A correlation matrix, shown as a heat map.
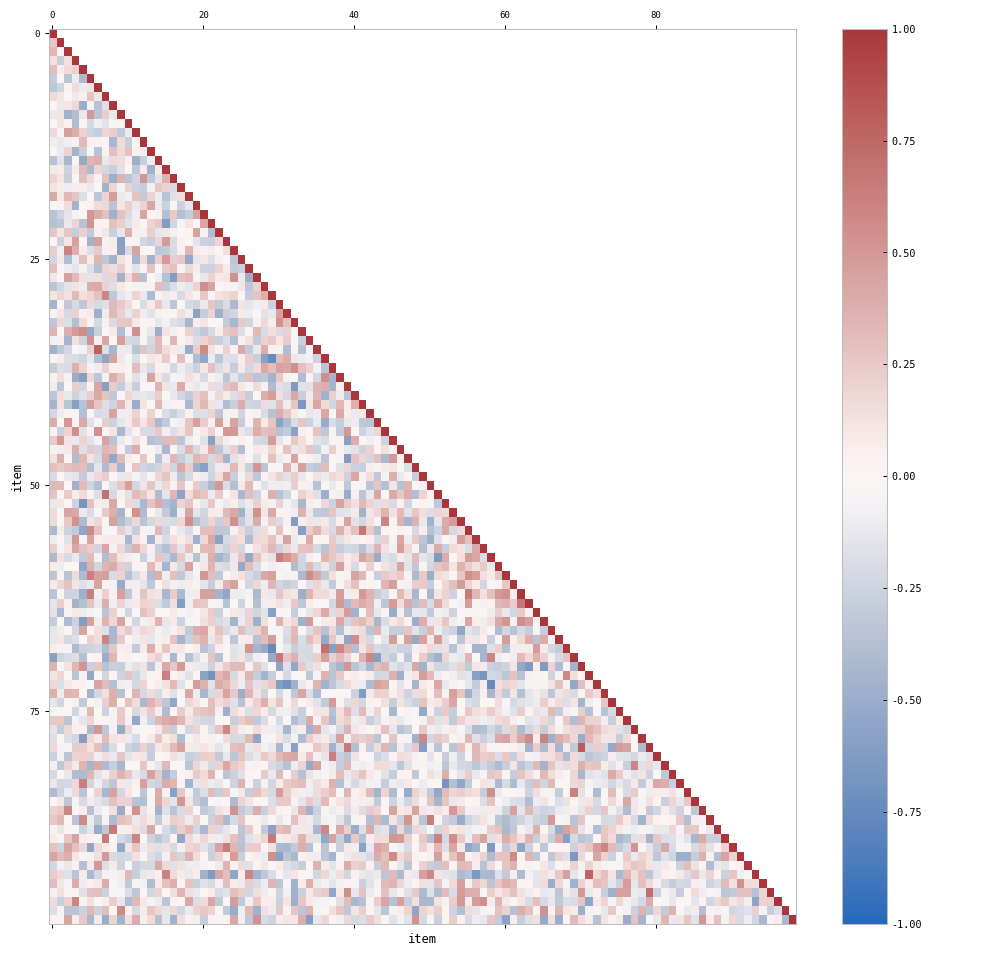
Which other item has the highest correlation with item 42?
69
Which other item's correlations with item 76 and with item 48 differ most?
98
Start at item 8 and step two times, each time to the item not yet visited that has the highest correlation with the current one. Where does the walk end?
36
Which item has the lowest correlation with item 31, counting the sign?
72
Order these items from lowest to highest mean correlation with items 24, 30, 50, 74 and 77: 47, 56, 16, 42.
16, 56, 47, 42
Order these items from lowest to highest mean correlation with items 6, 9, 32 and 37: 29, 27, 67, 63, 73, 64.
73, 64, 27, 63, 29, 67
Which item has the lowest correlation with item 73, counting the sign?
41
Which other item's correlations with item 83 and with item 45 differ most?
91
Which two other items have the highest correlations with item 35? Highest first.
6, 20
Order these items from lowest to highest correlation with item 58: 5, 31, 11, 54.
11, 54, 5, 31
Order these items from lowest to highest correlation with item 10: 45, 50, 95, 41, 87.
95, 45, 41, 87, 50
